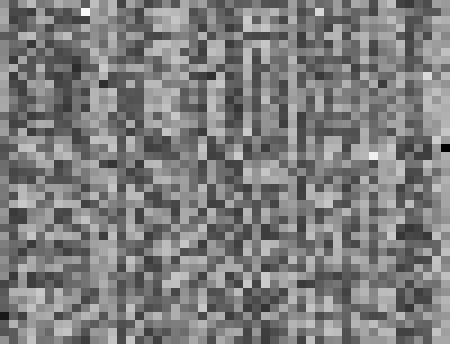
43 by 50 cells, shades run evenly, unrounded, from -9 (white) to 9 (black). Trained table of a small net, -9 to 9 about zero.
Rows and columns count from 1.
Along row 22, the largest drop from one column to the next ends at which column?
28
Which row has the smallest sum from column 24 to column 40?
7
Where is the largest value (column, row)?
50, 19
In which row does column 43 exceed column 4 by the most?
11
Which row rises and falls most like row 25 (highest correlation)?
29
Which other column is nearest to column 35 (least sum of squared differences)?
4
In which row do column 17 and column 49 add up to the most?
31
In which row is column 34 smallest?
41
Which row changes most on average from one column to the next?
30
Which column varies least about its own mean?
14
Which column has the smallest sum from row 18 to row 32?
44
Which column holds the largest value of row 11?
12
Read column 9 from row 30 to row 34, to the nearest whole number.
-3 2 3 -2 2
